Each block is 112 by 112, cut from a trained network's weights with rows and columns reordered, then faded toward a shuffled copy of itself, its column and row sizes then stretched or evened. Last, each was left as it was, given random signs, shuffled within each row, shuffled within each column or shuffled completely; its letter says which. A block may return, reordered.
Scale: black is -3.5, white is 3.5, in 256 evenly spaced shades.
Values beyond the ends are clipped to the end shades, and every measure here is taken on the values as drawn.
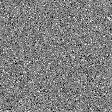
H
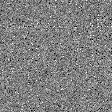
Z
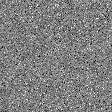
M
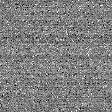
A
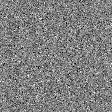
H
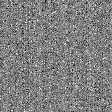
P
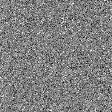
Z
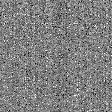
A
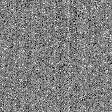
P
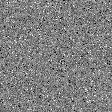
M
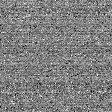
H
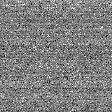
A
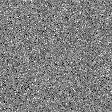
M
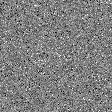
M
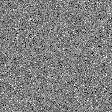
P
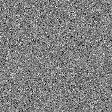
H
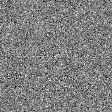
Z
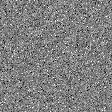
M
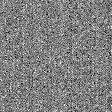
P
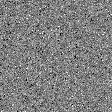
M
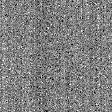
A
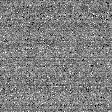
A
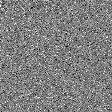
H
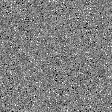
P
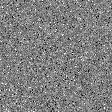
M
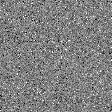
Z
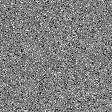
M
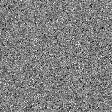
H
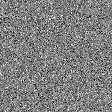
H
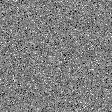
M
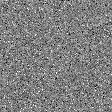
M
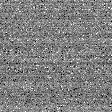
H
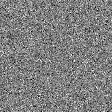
H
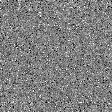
H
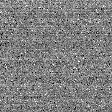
A
